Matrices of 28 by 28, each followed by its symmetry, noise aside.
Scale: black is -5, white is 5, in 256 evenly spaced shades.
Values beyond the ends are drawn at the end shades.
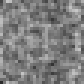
mirrored top to bottom.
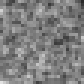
antisymmetric.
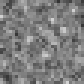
symmetric across the other diagonal.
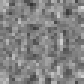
mirrored top to bottom.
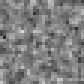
antisymmetric.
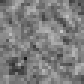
symmetric across the other diagonal.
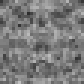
mirrored left to right.
